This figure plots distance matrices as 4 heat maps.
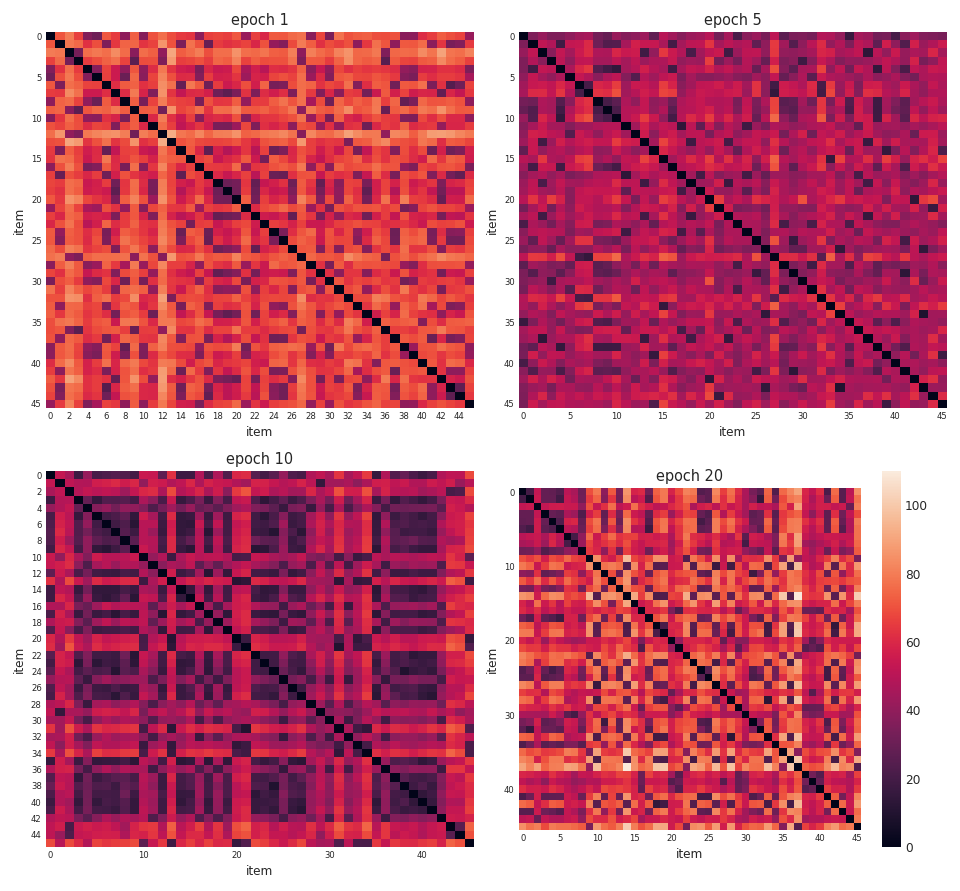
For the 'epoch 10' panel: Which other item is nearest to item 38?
24
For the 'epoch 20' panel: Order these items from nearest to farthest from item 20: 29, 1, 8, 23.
29, 8, 1, 23
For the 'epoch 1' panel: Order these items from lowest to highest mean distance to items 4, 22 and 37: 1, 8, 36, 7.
7, 1, 8, 36
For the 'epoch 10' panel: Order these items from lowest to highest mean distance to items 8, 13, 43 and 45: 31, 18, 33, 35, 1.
33, 31, 35, 1, 18
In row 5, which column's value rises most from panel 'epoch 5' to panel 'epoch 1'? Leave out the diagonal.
12
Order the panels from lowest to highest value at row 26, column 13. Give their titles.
epoch 5, epoch 10, epoch 1, epoch 20
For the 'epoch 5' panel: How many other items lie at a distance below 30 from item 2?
4
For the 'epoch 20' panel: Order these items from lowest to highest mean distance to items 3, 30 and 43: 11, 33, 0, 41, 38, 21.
0, 41, 11, 38, 21, 33
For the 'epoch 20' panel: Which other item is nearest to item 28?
33
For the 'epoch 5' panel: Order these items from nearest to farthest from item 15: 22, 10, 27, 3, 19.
10, 3, 19, 22, 27
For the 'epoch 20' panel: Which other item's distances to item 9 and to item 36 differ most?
14
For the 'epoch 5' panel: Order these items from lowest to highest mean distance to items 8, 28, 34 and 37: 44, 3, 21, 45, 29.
29, 3, 45, 21, 44
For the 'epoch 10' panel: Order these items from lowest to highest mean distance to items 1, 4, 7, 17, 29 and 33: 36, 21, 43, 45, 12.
12, 36, 21, 45, 43
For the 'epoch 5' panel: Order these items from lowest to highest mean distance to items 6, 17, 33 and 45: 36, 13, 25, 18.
36, 18, 25, 13
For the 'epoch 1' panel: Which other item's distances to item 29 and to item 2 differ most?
42
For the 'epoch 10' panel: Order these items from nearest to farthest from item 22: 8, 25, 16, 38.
38, 8, 25, 16
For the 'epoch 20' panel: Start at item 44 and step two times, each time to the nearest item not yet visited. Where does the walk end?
8
